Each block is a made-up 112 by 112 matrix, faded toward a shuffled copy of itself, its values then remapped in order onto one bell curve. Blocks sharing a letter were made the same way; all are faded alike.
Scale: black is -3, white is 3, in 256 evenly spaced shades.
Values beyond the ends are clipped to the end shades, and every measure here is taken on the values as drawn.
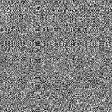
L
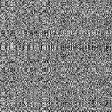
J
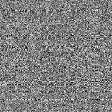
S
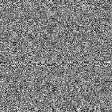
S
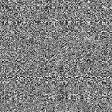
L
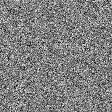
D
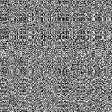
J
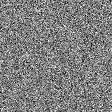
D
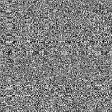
S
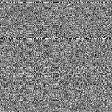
L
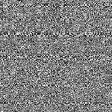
S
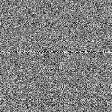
S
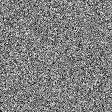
D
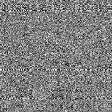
S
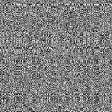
J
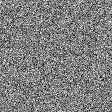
D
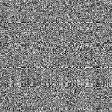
L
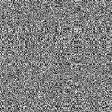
L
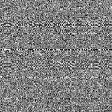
L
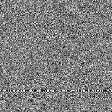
S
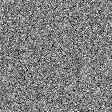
D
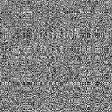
J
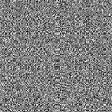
J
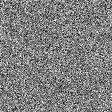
D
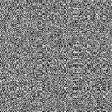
J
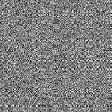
J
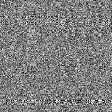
S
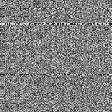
L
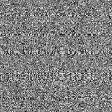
S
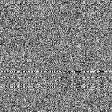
S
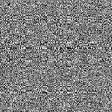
L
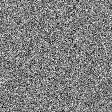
D
